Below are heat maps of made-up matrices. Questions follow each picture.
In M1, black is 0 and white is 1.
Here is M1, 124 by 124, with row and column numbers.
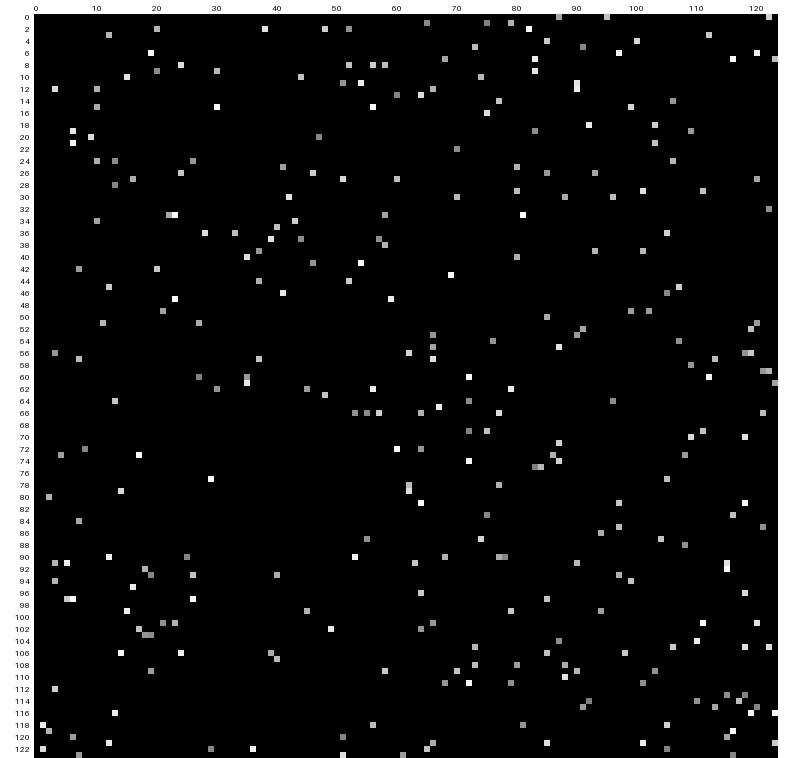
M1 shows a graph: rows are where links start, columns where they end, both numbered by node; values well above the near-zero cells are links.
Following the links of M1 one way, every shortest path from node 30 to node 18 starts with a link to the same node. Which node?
node 70
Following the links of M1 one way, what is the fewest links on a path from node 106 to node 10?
2
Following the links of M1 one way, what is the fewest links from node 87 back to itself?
2
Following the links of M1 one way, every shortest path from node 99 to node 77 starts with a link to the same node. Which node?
node 79
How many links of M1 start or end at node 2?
7
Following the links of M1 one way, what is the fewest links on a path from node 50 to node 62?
6
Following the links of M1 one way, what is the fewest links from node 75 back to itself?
2
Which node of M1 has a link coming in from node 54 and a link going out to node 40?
node 107
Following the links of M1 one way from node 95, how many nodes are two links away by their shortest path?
1
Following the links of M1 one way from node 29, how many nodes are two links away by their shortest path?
8
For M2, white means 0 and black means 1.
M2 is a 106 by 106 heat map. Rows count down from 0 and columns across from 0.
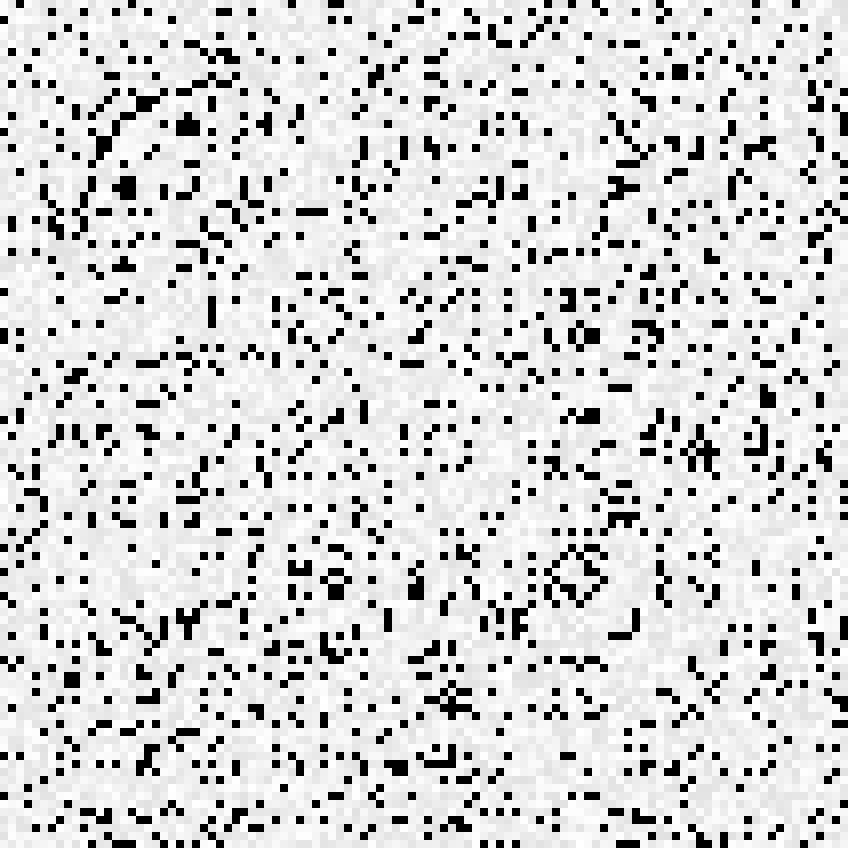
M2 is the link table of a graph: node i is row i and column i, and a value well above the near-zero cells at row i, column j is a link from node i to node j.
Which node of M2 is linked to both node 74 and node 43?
node 31
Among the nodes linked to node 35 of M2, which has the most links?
node 77
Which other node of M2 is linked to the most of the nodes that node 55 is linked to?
node 25
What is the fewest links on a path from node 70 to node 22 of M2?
3
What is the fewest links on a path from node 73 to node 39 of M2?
4
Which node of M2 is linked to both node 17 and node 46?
node 75
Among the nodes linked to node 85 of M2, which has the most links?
node 56
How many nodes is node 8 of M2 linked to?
9
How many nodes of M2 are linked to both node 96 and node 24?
4
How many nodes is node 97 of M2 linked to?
10
